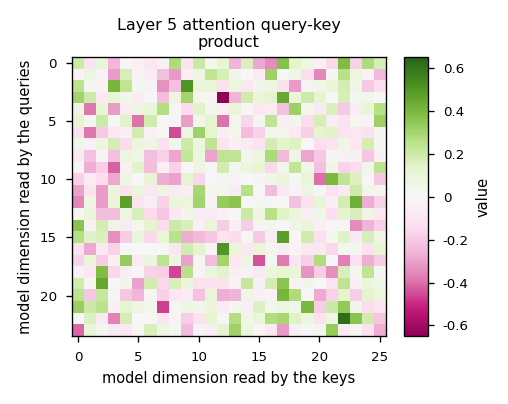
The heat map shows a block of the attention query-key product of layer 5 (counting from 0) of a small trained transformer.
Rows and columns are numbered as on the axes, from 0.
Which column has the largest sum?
22
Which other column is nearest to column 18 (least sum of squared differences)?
24
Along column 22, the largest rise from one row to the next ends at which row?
18
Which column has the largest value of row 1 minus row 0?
16
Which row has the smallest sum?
17
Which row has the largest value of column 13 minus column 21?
12
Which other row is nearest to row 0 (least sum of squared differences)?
15
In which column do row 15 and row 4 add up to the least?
3
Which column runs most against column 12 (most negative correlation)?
0
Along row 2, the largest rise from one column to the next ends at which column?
9
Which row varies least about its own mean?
7
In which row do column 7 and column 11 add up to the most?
4
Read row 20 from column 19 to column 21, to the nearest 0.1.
0 -0.3 -0.2
